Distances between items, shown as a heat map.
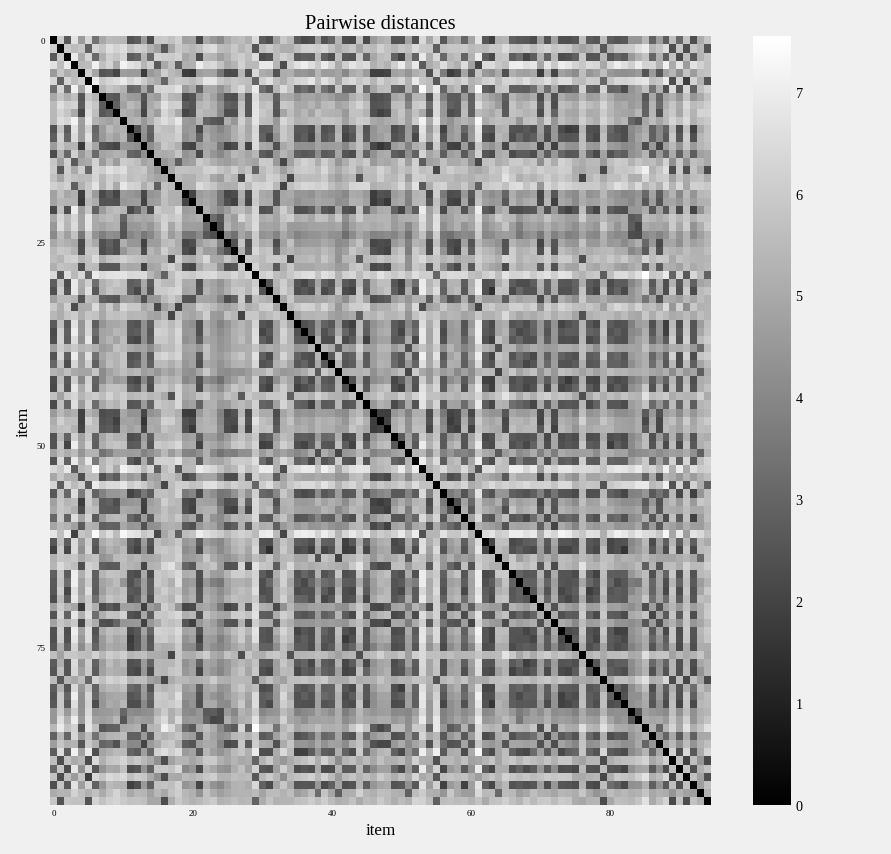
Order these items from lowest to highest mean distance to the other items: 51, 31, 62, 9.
62, 31, 51, 9
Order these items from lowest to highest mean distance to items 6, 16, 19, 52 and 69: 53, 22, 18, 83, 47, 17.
83, 47, 22, 17, 18, 53
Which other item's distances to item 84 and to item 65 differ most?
23
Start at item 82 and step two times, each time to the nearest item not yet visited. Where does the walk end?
31
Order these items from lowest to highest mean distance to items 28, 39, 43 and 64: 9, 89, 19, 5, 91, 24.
19, 24, 9, 89, 91, 5
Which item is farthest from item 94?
85
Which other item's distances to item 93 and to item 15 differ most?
61
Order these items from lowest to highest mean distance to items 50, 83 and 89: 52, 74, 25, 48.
74, 52, 25, 48
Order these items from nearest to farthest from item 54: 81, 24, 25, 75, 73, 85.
25, 85, 24, 75, 81, 73
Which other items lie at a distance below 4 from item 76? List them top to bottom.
17, 27, 34, 44
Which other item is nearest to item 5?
91
